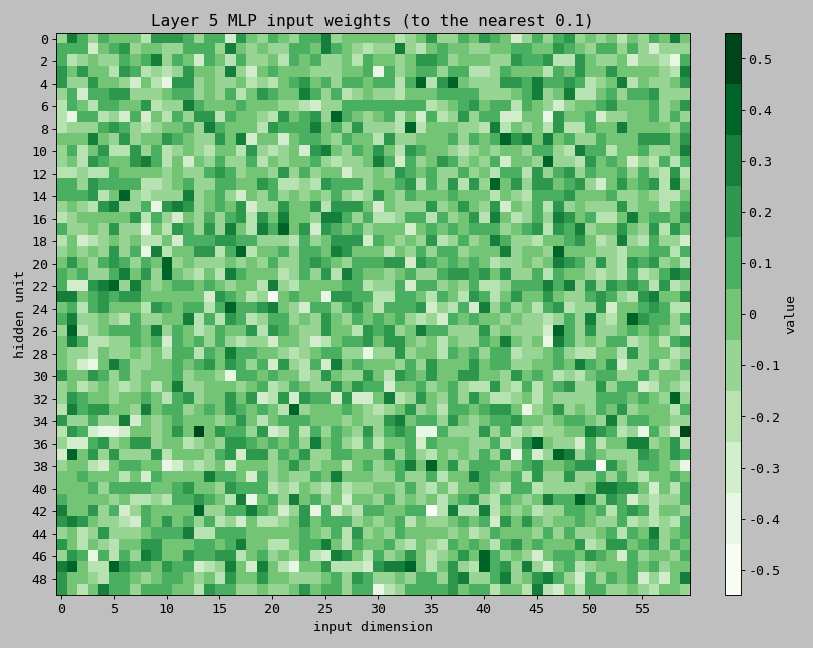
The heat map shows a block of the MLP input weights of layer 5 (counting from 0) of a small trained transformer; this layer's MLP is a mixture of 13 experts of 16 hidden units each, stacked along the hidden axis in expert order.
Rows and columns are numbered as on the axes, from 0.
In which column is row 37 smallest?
43
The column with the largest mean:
16
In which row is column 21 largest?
17
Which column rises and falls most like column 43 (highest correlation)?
0
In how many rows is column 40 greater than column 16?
13
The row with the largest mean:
9
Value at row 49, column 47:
-0.3
